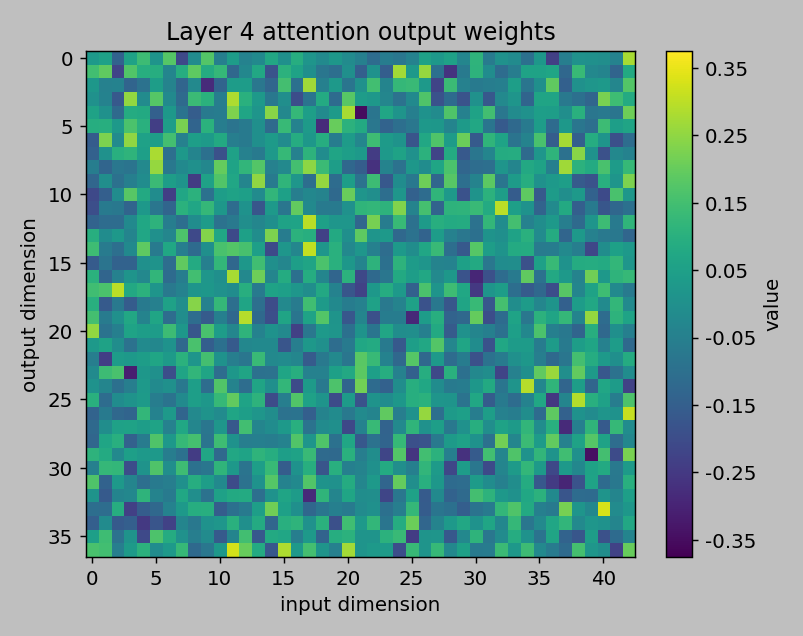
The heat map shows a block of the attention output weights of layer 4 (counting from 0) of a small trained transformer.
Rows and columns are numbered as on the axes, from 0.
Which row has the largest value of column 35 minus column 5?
5
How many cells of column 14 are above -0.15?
31
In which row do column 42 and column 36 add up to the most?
26
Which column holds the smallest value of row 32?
17
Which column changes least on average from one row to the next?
33
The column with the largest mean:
42
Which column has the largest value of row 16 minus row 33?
11
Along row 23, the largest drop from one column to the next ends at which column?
3
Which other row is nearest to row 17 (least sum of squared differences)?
6
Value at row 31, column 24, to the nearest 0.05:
0.2
